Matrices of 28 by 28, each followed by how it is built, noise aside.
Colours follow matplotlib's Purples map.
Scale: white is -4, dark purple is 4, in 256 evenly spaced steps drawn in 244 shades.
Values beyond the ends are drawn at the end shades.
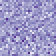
repeating columns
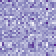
low rank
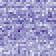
blocks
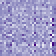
low rank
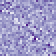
block diagonal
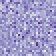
noise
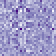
low rank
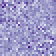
block diagonal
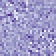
block diagonal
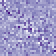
banded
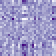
low rank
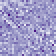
block diagonal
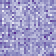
blocks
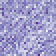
Hankel
